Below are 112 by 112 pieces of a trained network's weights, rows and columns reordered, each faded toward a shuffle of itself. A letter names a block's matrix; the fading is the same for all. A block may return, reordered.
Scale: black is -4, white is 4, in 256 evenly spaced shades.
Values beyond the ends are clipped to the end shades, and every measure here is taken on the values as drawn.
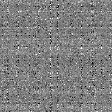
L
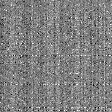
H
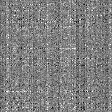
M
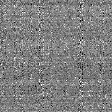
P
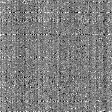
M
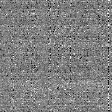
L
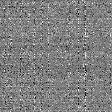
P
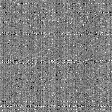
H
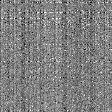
M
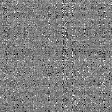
L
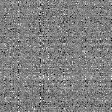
L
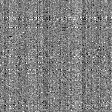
M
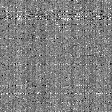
H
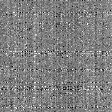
H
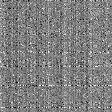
M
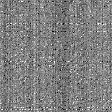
H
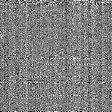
H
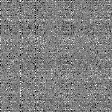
L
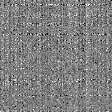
H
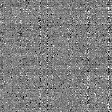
P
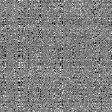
L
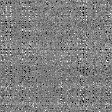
L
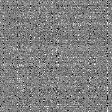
L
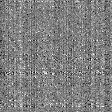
M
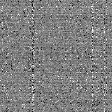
P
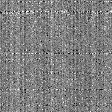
M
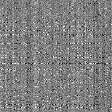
H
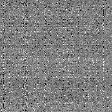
L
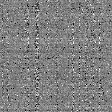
L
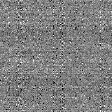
P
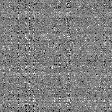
L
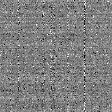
L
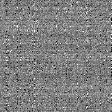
P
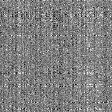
M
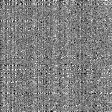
M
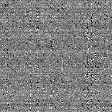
P
